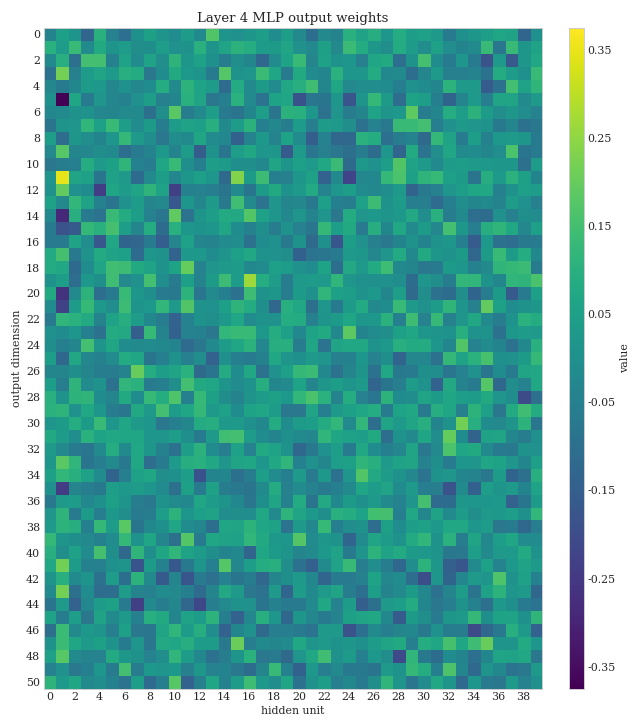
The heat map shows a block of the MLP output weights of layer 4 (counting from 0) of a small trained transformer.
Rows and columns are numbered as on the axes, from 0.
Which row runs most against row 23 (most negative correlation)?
40
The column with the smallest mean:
21
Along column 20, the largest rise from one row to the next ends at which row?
6
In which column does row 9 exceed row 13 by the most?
1
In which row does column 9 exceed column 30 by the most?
29
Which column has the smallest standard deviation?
18
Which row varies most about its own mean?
11
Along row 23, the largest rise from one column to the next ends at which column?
8
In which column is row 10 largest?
28
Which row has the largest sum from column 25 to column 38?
47
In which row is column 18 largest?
49
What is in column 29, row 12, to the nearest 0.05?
-0.15
